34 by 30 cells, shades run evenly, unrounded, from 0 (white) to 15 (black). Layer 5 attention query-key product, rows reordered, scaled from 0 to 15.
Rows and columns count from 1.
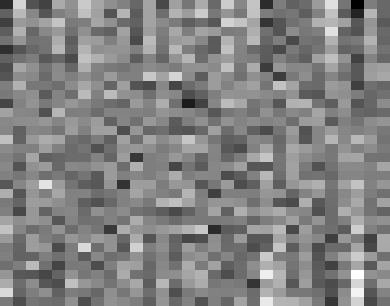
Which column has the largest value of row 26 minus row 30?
17
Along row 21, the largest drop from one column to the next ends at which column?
11
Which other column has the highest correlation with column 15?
16
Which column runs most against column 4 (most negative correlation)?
10
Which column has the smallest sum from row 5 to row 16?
7
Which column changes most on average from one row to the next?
14
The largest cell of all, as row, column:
1, 28
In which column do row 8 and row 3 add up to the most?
21
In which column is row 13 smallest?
5
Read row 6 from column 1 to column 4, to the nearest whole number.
12 10 9 8
